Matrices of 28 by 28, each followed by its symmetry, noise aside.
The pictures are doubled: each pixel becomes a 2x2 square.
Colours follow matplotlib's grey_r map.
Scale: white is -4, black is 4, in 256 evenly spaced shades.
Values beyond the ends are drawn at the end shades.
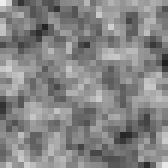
same after a half turn.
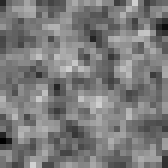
same after a half turn.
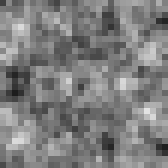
mirrored top to bottom.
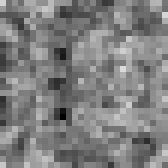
mirrored top to bottom.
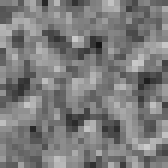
same after a half turn.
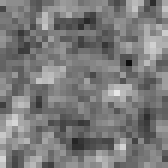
same after a half turn.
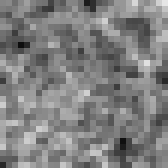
symmetric across the other diagonal.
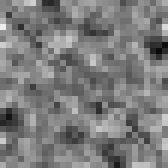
same after a half turn.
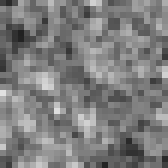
symmetric across the other diagonal.
